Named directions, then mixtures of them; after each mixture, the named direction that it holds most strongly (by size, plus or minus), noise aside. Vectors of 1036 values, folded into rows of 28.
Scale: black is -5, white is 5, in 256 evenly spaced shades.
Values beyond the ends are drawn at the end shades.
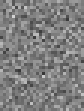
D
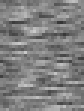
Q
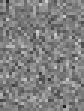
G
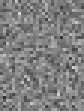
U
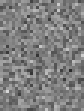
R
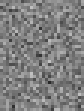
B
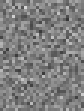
D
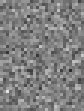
R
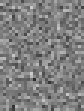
B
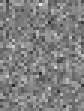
G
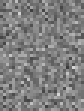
U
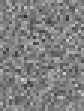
D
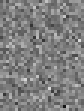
G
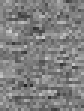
Q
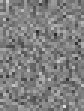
G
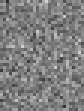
G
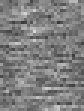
Q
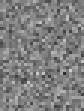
D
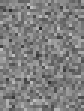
B
